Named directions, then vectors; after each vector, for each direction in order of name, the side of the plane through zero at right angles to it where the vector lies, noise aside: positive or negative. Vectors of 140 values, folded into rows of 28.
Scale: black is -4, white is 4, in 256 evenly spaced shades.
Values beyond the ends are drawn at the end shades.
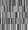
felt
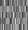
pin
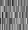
positive, positive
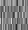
negative, negative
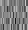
positive, negative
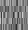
negative, negative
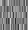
positive, negative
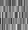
positive, positive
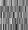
negative, negative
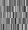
positive, negative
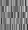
negative, positive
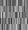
positive, positive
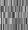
negative, negative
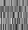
negative, negative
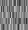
positive, negative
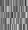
negative, positive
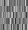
positive, negative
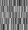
positive, negative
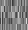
positive, positive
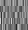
negative, negative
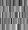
positive, positive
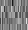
positive, positive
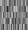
positive, negative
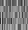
positive, positive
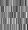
negative, positive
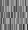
negative, positive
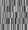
positive, negative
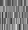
positive, positive
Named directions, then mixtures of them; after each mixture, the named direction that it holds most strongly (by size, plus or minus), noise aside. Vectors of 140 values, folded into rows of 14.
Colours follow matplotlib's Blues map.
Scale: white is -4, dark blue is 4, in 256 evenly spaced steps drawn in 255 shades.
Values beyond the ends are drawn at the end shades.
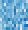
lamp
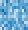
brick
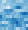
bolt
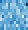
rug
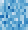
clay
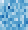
clay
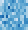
clay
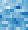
bolt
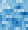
bolt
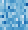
clay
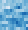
bolt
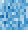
clay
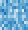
brick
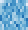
rug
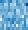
rug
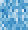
brick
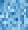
clay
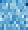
rug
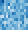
clay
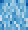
rug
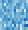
lamp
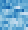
bolt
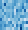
lamp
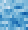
bolt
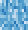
brick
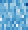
rug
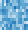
brick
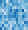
brick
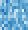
brick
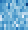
rug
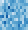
clay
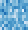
brick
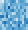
clay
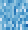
lamp
